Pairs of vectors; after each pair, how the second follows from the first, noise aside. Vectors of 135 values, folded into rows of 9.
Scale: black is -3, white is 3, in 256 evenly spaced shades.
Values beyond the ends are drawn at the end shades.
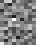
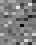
reversed, negated, partly zeroed.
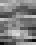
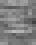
wrapped around, negated, shrunk.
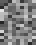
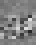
wrapped around, partly zeroed.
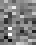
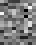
reversed, negated.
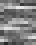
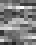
copied.
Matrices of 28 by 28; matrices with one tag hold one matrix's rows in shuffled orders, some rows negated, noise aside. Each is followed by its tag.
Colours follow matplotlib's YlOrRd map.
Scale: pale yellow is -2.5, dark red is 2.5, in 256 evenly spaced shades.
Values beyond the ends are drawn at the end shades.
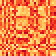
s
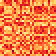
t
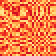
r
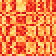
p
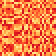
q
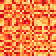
t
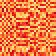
s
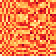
s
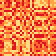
t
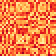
s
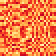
r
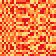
s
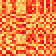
p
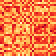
t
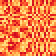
r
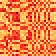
r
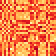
s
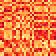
t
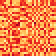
r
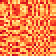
r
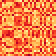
q
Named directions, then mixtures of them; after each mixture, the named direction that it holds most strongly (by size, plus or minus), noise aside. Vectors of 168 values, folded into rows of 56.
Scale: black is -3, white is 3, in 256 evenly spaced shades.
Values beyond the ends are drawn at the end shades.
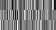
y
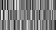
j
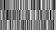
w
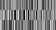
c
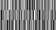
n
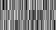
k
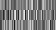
c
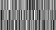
n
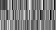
k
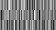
n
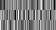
c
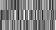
c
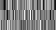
y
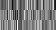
y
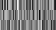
j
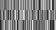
c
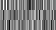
k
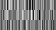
n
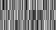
k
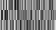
j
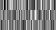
w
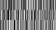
n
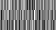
n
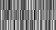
n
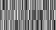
k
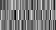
c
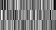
j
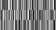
k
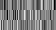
y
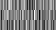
n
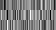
w
